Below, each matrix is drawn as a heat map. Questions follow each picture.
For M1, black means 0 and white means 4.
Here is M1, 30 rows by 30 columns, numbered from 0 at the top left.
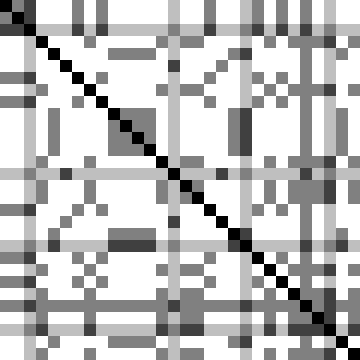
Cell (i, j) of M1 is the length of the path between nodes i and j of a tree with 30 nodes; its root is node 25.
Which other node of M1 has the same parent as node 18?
5
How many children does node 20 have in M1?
7
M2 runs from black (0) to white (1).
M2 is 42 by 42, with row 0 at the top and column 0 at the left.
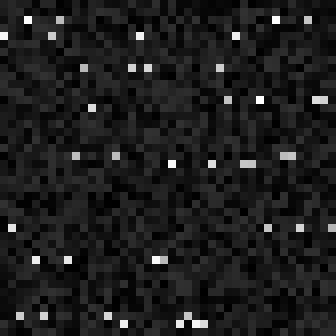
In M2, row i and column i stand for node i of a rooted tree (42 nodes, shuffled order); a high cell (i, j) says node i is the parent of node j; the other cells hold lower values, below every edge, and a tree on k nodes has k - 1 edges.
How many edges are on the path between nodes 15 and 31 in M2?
5
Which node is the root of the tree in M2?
12
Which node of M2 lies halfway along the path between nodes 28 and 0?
32
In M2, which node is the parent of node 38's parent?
39
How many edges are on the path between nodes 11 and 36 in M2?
6
